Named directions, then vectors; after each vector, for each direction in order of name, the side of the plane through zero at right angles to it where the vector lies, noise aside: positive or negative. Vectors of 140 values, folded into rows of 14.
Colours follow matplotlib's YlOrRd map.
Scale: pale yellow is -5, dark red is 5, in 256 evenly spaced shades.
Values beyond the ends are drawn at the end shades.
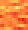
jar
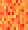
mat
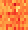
positive, positive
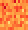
negative, negative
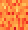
positive, positive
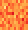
positive, positive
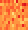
negative, positive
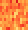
negative, positive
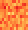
negative, negative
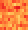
negative, negative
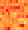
negative, positive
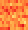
negative, positive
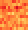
negative, negative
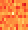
negative, negative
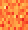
positive, positive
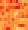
negative, positive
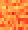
positive, positive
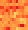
negative, positive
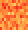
negative, negative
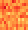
negative, negative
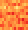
positive, positive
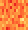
negative, positive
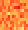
negative, negative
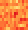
positive, negative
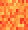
positive, negative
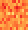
negative, negative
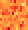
negative, positive
